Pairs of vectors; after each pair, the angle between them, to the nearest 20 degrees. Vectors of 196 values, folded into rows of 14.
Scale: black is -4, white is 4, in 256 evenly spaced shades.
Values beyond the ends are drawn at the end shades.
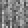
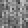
60 degrees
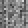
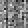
160 degrees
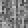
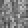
100 degrees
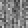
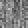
20 degrees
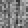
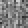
140 degrees
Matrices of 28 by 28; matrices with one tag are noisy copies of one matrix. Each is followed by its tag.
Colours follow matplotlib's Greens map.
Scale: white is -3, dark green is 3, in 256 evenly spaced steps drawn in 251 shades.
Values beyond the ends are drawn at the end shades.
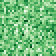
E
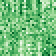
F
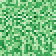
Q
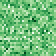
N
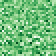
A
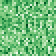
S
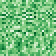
Q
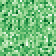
S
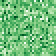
N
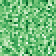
S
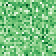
N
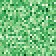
N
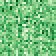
E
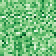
Q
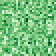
S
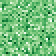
S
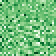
A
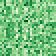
E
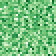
S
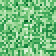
E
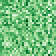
S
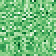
Q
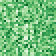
E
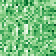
E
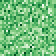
N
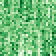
F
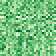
Q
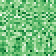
Q
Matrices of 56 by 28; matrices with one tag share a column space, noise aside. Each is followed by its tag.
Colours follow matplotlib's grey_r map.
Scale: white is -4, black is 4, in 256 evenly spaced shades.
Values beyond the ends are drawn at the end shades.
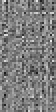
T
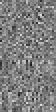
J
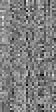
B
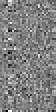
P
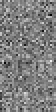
J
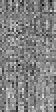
T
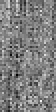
B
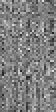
T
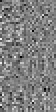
J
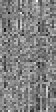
T
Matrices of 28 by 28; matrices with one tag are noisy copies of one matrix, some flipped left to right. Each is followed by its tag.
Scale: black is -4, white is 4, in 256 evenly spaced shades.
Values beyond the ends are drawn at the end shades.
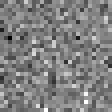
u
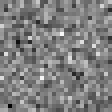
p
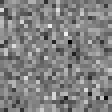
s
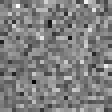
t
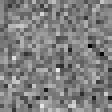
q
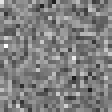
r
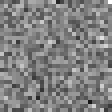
r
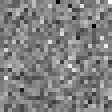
r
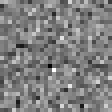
q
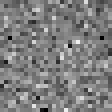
u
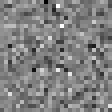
q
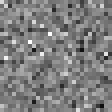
p
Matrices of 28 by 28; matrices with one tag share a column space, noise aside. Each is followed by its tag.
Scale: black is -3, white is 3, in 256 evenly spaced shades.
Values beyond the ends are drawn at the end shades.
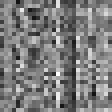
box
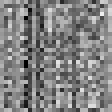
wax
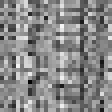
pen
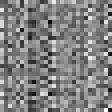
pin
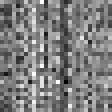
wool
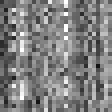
pen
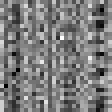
wool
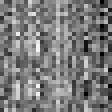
pen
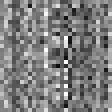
box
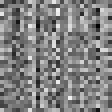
wax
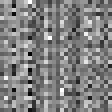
pin
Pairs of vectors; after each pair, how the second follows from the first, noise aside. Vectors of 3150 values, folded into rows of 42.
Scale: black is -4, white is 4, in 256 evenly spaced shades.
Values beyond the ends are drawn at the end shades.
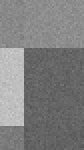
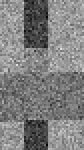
wrapped around, negated.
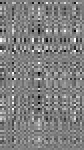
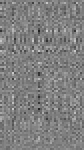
shrunk.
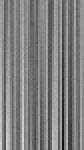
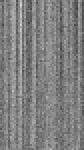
reversed, negated, shrunk.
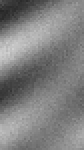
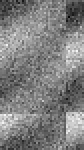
wrapped around, negated.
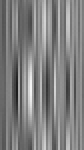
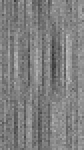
reversed, negated, shrunk.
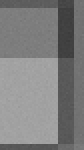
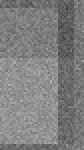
shrunk.
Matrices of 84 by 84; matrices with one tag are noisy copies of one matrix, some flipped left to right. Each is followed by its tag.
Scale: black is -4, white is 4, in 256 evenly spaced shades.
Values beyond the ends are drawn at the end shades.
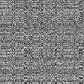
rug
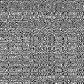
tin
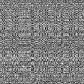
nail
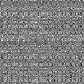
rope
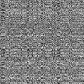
rug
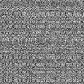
rope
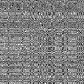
tin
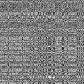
tin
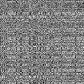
tin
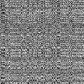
rug
